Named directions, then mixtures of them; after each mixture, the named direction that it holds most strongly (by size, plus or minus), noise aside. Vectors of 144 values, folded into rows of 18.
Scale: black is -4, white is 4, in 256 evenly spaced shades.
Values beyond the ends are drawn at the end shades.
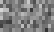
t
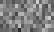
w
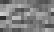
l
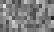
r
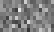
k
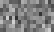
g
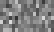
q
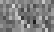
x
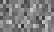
w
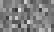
k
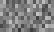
w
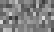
q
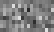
x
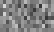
r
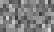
g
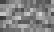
l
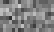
l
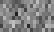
x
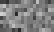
l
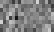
g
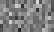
w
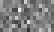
k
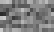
l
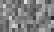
r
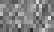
w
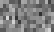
g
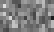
r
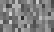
q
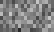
w
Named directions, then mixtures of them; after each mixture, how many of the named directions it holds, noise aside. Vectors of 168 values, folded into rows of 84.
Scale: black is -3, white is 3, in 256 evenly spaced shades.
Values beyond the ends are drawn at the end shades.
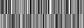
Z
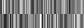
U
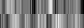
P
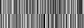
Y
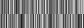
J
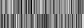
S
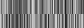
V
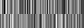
four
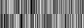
four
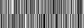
four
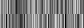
two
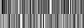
four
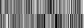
four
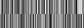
two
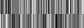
two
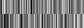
two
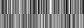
three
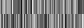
two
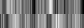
one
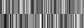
one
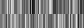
four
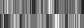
three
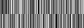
three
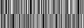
two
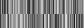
two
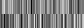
two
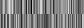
one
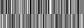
one
